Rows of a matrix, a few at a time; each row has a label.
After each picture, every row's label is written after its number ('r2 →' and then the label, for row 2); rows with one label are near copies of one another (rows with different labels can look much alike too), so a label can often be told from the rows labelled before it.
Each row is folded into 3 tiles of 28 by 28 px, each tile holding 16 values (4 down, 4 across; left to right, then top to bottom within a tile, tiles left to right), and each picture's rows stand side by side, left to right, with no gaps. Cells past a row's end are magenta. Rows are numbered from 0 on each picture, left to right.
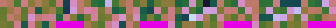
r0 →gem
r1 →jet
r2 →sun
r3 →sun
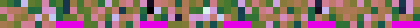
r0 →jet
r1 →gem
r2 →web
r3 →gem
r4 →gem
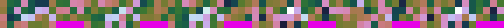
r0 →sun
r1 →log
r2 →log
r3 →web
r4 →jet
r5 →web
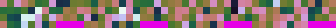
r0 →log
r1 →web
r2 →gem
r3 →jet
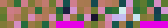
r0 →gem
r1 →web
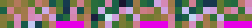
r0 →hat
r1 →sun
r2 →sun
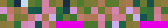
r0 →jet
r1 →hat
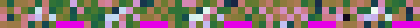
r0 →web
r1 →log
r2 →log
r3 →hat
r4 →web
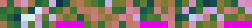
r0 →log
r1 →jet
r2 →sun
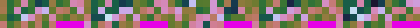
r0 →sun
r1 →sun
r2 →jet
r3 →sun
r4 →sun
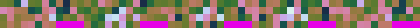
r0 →jet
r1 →log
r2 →web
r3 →web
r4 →jet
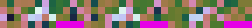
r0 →web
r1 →web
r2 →log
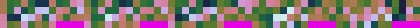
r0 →sun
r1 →sun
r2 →sun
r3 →log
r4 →hat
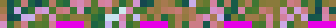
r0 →sun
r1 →log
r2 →jet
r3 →hat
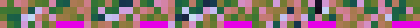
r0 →log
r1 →sun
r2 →sun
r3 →gem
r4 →jet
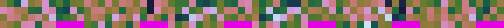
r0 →jet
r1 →gem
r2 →sun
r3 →sun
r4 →hat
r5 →jet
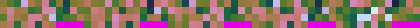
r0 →jet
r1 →gem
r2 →jet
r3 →jet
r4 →log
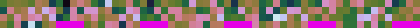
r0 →hat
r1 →jet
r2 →jet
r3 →sun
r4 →log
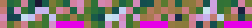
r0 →sun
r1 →log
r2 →web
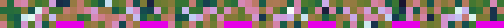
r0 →log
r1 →jet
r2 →sun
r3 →web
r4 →hat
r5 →web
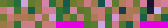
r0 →jet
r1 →gem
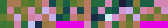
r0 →hat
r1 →sun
